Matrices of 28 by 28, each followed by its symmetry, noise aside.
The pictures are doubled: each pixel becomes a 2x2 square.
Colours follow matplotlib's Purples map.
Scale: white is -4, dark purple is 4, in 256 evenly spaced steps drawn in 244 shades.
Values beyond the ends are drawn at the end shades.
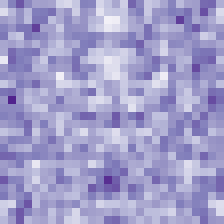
mirrored left to right.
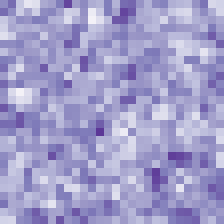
symmetric.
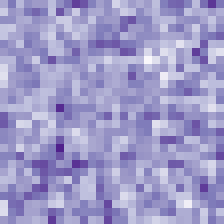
antisymmetric.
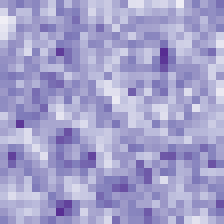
symmetric across the other diagonal.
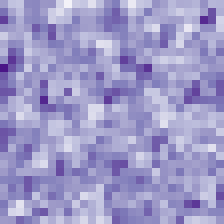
antisymmetric.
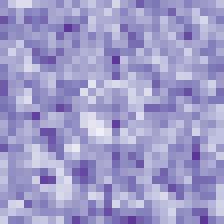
symmetric across the other diagonal.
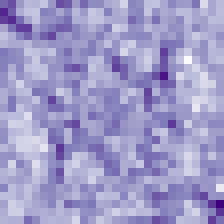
same after a half turn.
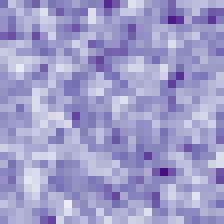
no symmetry.
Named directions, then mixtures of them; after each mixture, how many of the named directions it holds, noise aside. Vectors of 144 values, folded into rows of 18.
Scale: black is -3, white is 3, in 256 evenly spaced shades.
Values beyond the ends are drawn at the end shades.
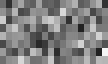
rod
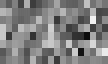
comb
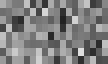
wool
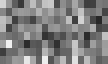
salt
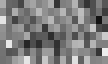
two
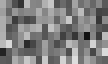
two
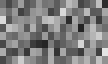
one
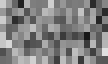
three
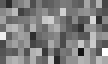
two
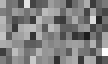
three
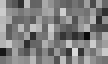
two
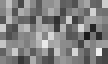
two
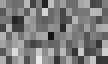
one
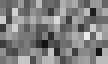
two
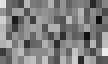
three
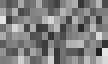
one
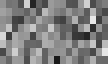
two
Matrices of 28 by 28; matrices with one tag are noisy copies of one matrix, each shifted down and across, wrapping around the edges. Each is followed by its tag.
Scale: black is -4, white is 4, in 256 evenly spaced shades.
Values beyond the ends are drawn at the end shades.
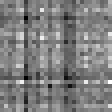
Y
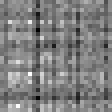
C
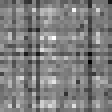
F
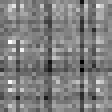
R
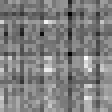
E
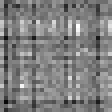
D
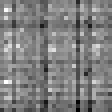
R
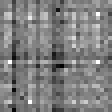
Y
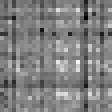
C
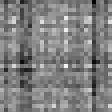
Y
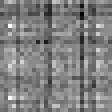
R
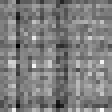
Y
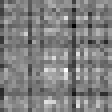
C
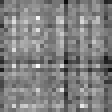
Y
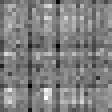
E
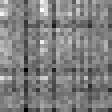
E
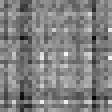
Y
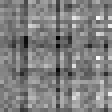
R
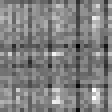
E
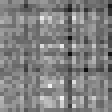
C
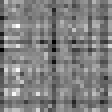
F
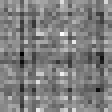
R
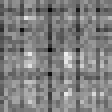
E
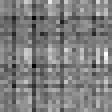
D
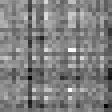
R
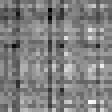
R
